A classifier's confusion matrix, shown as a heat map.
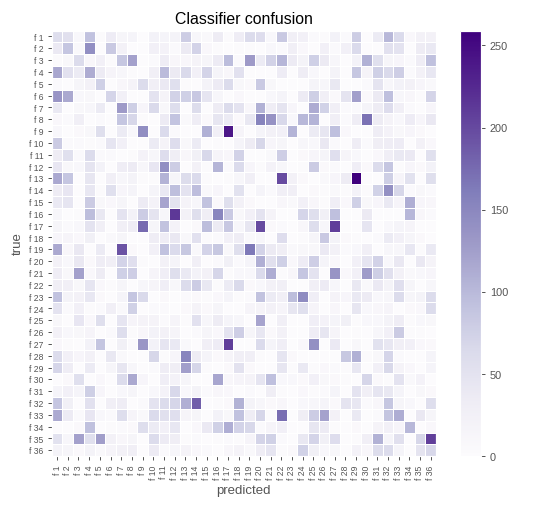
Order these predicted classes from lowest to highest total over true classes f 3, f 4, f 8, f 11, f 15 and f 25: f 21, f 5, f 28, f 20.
f 28, f 5, f 21, f 20
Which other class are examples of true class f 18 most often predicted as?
f 26
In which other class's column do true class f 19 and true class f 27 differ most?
f 17
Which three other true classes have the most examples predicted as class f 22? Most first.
f 13, f 33, f 3
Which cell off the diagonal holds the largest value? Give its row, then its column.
f 13, f 29
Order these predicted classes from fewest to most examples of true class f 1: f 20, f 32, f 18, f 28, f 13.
f 28, f 18, f 20, f 13, f 32
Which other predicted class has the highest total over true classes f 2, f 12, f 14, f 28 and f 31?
f 32
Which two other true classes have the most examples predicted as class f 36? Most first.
f 35, f 3
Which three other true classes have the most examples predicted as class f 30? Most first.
f 8, f 21, f 3
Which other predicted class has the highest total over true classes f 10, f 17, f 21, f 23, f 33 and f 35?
f 20
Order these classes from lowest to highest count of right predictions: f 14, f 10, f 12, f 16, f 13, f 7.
f 10, f 13, f 12, f 14, f 7, f 16
